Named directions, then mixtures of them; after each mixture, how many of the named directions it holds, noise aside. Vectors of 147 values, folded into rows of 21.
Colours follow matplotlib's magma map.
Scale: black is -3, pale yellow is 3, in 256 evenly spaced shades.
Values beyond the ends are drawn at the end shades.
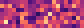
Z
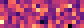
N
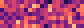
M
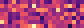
three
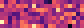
three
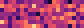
three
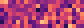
two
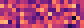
two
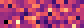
two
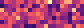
two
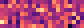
two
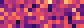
one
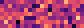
two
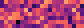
one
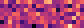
three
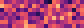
two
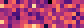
three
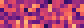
one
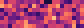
two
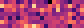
three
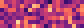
one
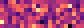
one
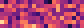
three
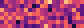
one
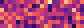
one
